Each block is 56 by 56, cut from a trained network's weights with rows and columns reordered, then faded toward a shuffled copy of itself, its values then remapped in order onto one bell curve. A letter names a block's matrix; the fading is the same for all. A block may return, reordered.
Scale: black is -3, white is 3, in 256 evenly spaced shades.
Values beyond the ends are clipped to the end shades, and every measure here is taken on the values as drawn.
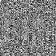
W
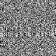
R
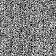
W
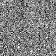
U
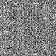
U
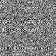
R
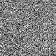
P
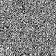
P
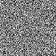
P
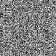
U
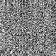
U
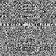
R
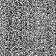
W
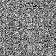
U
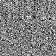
P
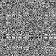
R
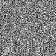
P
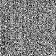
W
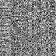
U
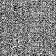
W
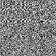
R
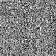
W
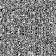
W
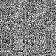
U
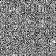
U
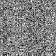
U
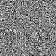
P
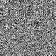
P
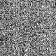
W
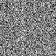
U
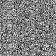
U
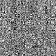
U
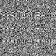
R
